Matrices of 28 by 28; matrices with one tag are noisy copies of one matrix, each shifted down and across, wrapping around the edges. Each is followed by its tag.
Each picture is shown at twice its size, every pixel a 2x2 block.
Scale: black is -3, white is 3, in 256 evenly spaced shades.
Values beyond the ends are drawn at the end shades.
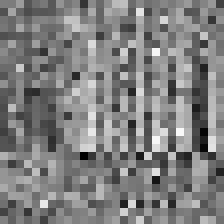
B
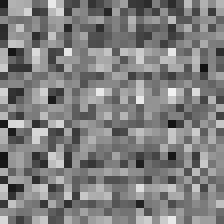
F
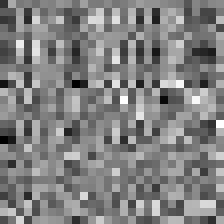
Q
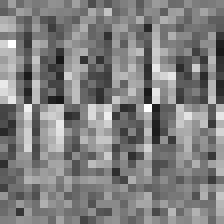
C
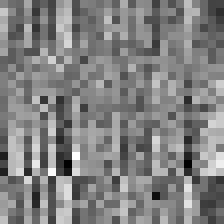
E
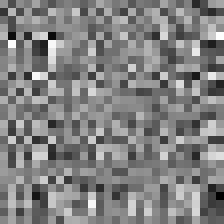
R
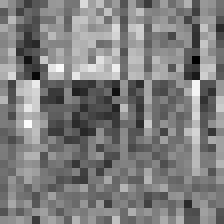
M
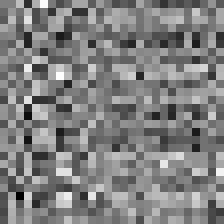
F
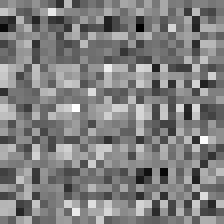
F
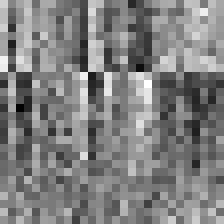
M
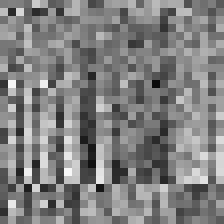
B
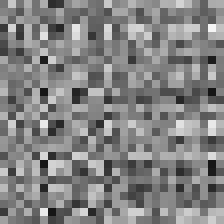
F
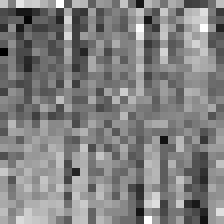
M
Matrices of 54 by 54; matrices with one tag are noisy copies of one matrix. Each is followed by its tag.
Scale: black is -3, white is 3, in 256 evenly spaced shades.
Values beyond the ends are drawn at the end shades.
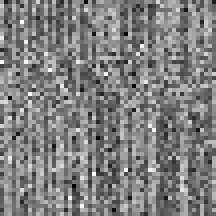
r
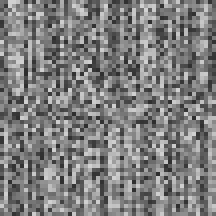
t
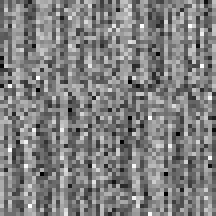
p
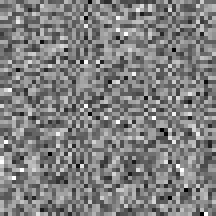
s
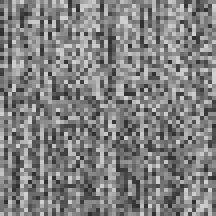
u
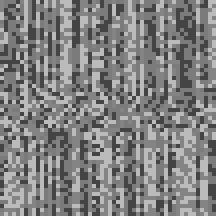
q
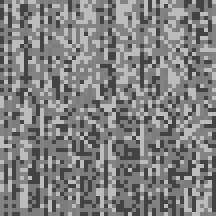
u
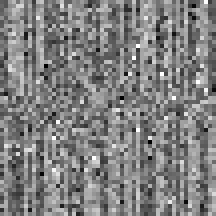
t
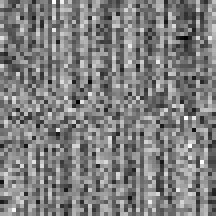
q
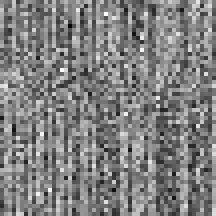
r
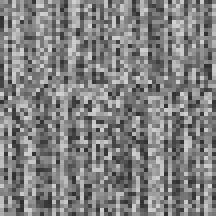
p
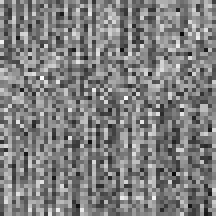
r
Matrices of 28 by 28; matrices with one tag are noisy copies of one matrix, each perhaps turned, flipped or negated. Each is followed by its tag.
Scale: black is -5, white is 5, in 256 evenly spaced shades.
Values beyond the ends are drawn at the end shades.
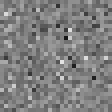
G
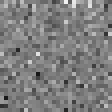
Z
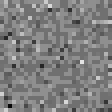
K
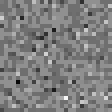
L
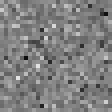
G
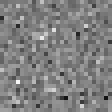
L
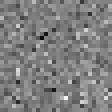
L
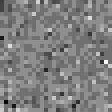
K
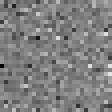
Z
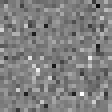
L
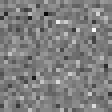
L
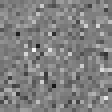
G
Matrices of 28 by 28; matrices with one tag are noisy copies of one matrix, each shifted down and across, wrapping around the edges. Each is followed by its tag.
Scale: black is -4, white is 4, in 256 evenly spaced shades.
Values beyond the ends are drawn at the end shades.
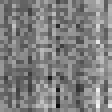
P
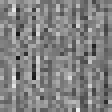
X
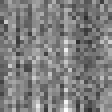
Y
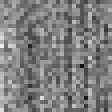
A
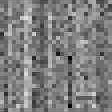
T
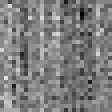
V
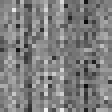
V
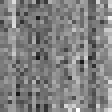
V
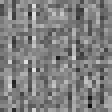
X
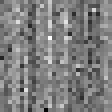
V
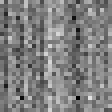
A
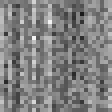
V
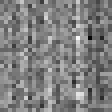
Y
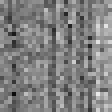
A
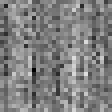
P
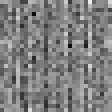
X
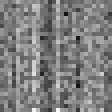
T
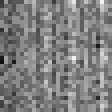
Y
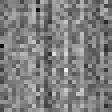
V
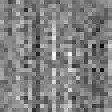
V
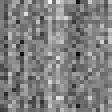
A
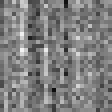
T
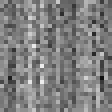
P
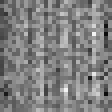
Y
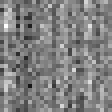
Y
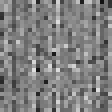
X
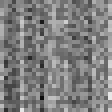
T
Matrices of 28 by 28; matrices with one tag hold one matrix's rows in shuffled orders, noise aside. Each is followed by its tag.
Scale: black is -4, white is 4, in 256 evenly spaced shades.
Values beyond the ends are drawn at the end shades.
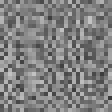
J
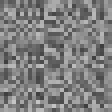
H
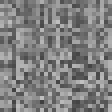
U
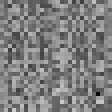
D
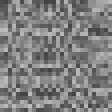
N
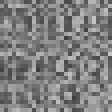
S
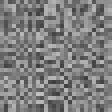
H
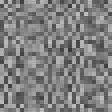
J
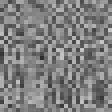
J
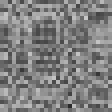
N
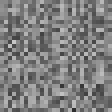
D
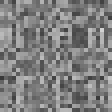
U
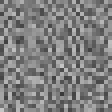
J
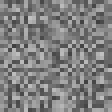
D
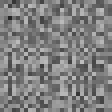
D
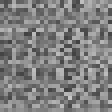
S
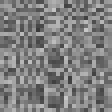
H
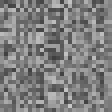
H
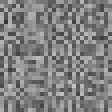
J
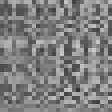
S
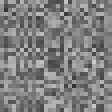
H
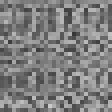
S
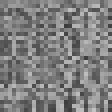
S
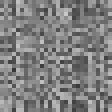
U
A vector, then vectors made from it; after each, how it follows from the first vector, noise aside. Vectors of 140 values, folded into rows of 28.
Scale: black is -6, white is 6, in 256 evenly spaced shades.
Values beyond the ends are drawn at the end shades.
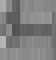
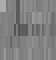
partly zeroed.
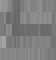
shrunk.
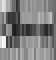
scaled up.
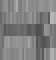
reversed.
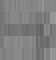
reversed, shrunk.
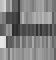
scaled up.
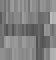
reversed.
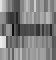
scaled up.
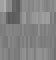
partly zeroed.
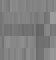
reversed, shrunk.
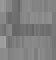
shrunk.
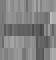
reversed.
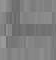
shrunk.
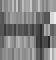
reversed, scaled up.
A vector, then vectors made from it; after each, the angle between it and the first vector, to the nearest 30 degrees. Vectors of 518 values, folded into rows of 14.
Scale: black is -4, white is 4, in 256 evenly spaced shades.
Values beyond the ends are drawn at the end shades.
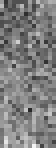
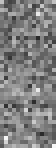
60 degrees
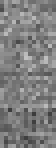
120 degrees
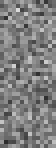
120 degrees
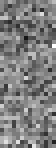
60 degrees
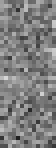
90 degrees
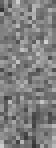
120 degrees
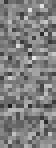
90 degrees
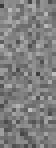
120 degrees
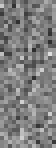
60 degrees
